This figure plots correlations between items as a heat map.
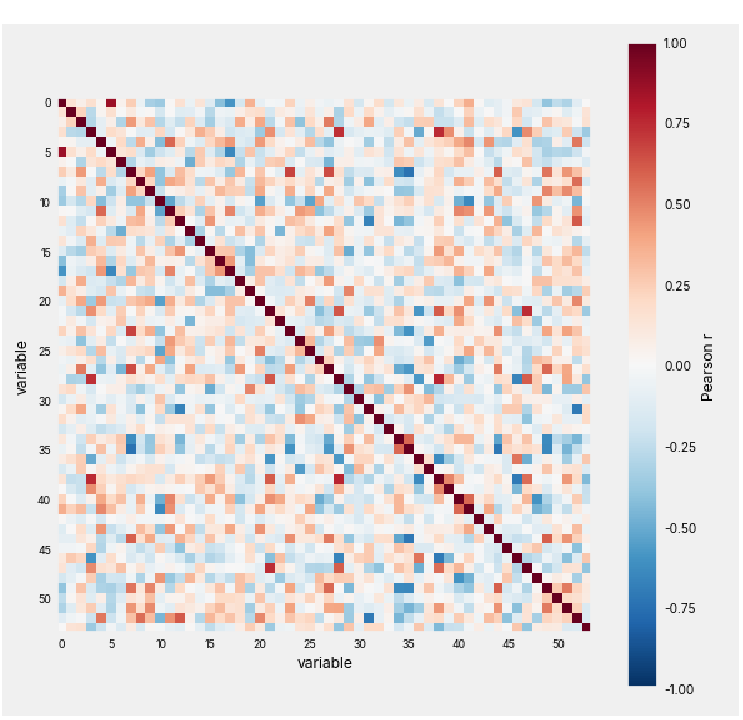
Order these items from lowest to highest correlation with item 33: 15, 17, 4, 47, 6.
4, 6, 47, 17, 15
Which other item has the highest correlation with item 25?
20
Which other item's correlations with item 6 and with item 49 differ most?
27
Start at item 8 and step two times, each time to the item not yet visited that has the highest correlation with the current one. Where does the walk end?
12
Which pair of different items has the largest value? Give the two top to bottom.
0, 5
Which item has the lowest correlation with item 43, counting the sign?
10
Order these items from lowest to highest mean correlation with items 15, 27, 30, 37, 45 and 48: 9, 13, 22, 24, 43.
24, 22, 43, 9, 13
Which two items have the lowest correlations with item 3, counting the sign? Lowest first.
46, 36
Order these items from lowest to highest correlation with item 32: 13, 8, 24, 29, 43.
8, 43, 13, 29, 24
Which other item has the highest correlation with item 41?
40
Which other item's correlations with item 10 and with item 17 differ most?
11
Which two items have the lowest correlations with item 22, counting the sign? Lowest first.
13, 48
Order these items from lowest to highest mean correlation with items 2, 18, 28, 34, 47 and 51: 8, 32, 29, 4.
32, 29, 4, 8
